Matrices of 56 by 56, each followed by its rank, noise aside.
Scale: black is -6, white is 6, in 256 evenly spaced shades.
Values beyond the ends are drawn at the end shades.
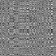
three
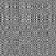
three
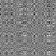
three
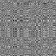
three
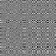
two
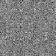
eight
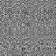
six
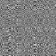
four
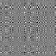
two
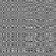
two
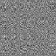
six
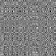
four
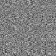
eight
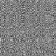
six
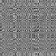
three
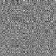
four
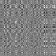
two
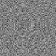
eight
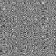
six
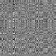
three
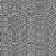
three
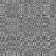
three
